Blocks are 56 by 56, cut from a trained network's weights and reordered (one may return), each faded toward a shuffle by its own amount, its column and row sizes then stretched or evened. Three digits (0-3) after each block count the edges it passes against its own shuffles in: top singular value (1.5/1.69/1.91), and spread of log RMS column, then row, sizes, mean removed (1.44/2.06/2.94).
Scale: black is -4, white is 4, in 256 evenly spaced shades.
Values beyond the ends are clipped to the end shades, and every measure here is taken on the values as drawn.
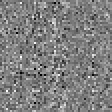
0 2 1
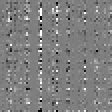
2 3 2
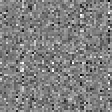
2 2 1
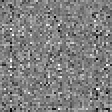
0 2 1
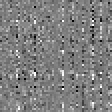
2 3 1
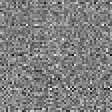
2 0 2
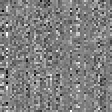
2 3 0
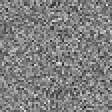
2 0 0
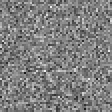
0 0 0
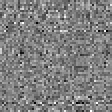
3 0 2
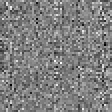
1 2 0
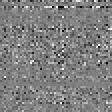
1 1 3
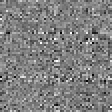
3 1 2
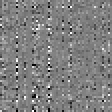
2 3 1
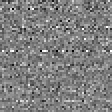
0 0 2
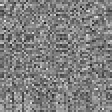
3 0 0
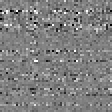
0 1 3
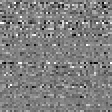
2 0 3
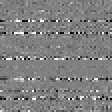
3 0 3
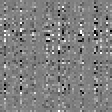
0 3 2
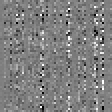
0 3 1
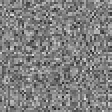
3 0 0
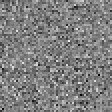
0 1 0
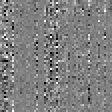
1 3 1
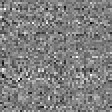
2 1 2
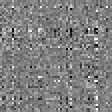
3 2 2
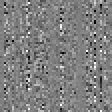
0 3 0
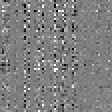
3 3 2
